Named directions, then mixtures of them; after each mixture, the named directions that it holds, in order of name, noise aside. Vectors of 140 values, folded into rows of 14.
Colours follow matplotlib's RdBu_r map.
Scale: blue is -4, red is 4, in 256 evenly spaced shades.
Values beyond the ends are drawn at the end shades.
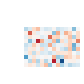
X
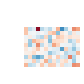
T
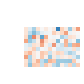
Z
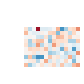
T.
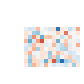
X, Z.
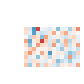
T, Z.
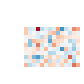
T.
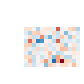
X, Z.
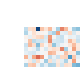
T.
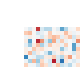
T, X.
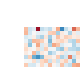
T.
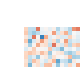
T, Z.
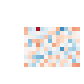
T.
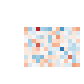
T.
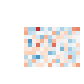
T, Z.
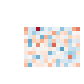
T, Z.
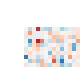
T, X.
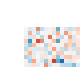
X, Z.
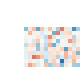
T, X.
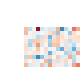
T.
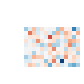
T, X.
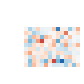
X, Z.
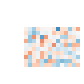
Z.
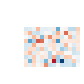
X, Z.
